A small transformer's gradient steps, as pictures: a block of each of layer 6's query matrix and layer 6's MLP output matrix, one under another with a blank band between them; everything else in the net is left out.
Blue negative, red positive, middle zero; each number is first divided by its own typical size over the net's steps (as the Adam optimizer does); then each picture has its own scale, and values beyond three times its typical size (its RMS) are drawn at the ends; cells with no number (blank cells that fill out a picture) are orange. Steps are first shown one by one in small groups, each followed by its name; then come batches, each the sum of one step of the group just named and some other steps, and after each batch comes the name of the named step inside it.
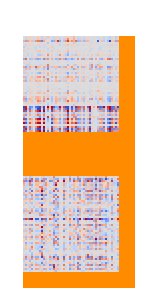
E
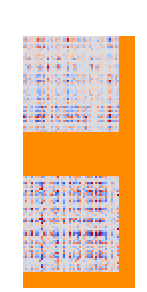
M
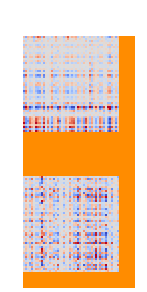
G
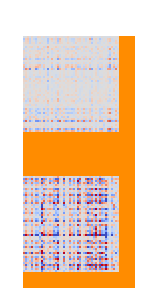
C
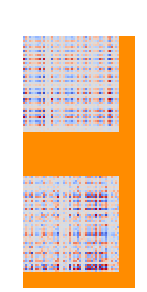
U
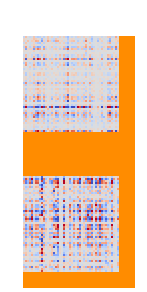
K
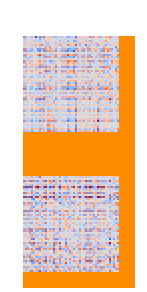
U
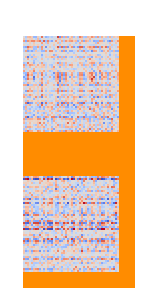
E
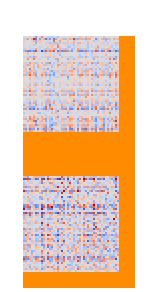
C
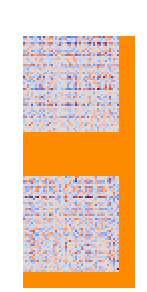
U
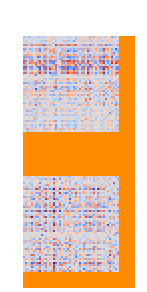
K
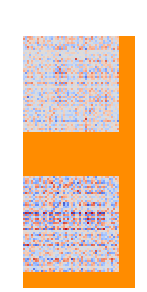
M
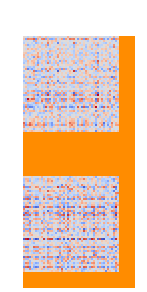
G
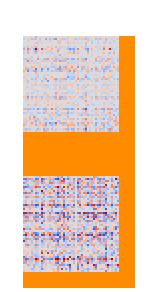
C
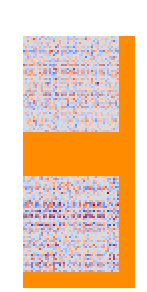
K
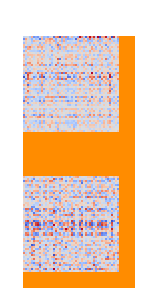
U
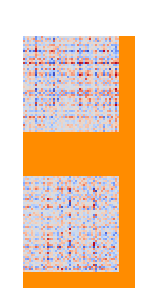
U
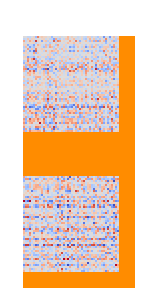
E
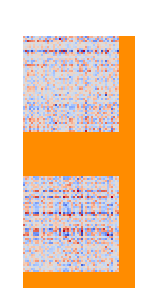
G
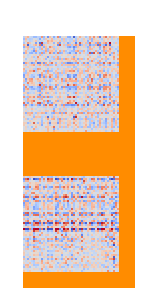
K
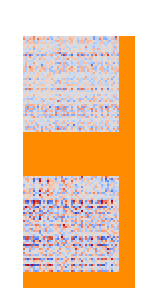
K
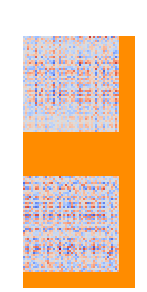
M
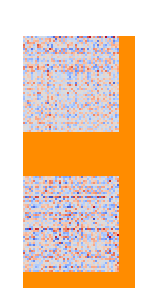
E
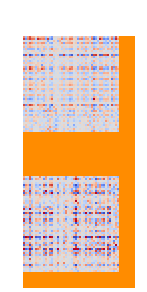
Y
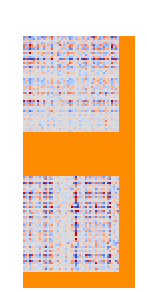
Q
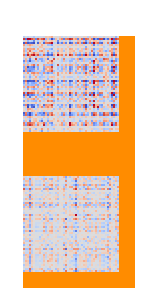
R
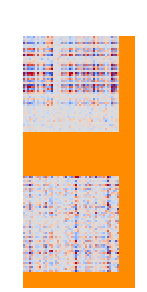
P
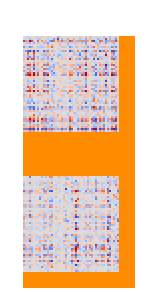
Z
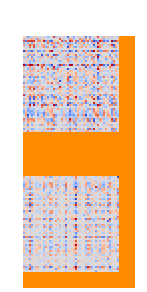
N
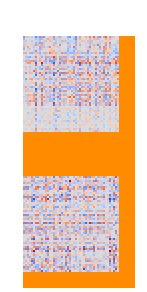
Q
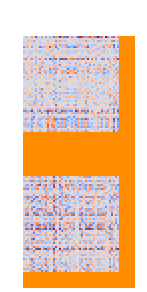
N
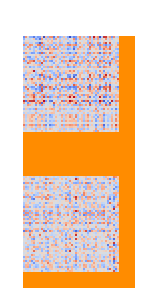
Q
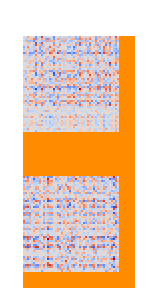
Y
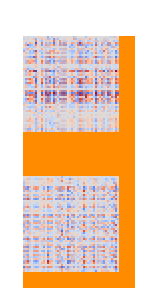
Z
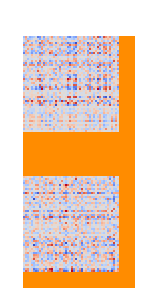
N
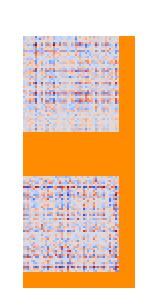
P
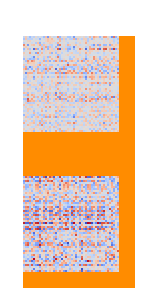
Q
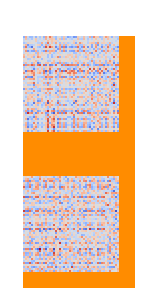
P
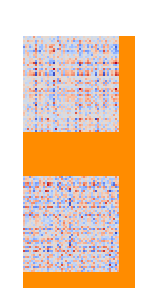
Z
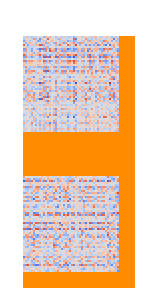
P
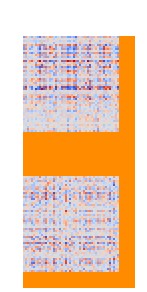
Y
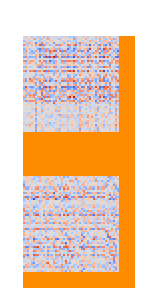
Y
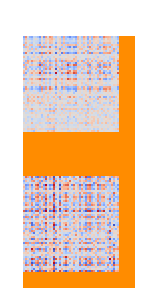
Q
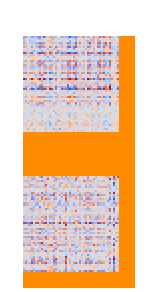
P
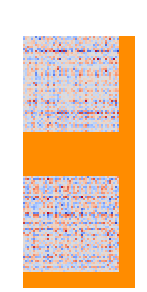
Q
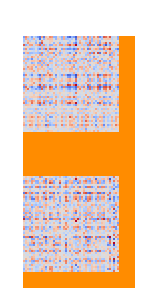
Y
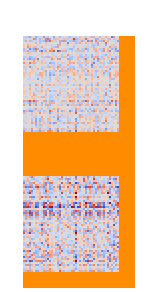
Q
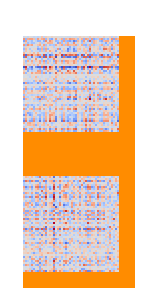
R
